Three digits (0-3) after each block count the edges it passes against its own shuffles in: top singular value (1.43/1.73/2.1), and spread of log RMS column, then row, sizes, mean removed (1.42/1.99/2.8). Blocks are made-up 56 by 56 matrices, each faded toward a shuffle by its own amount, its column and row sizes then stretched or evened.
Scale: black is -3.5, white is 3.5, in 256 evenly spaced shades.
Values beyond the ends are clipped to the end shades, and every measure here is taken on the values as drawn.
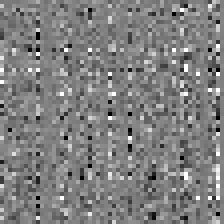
1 3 1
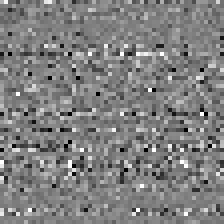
1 0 3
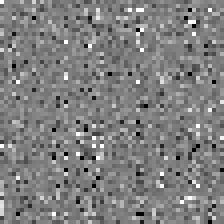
0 2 1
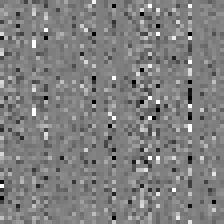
1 3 0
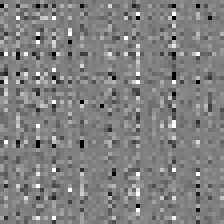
2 3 2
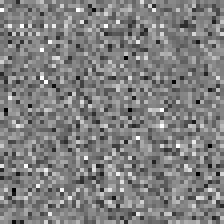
1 0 1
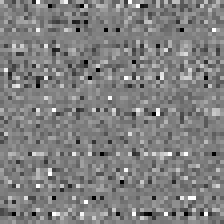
1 0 3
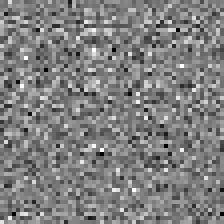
2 0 1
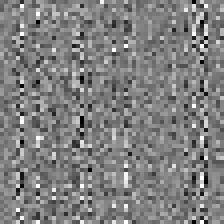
3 3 0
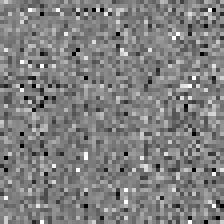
0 2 1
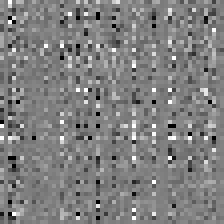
0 3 2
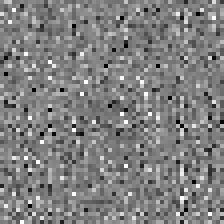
2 1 0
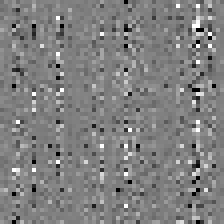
1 3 1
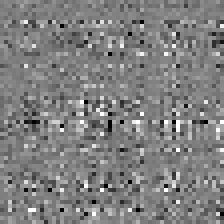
2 2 3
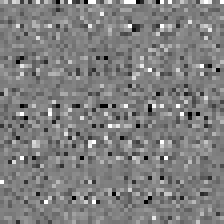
2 0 2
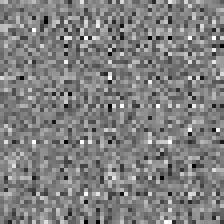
2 2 2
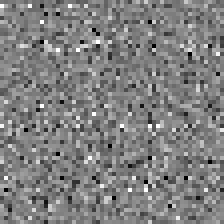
0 0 1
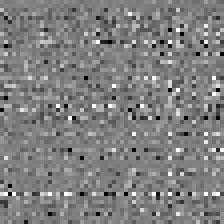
2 1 3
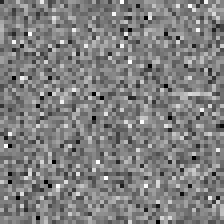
0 0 0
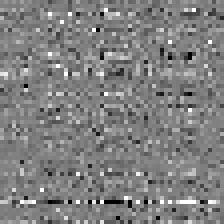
3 1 2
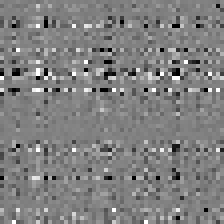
3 2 3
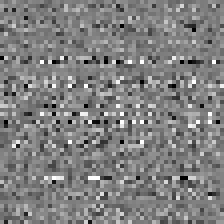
0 1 3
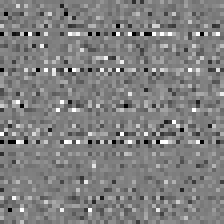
3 0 3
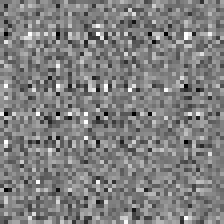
3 2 2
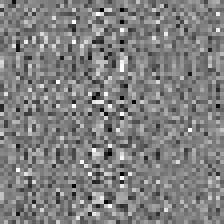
3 2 0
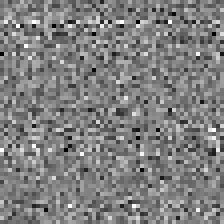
2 0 2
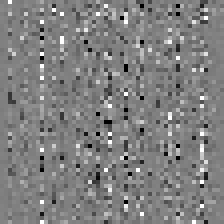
1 3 0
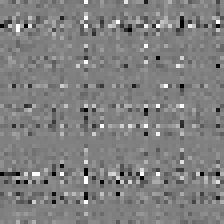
1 2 3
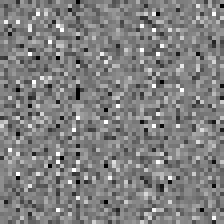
0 2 0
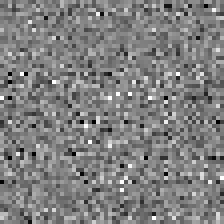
0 0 2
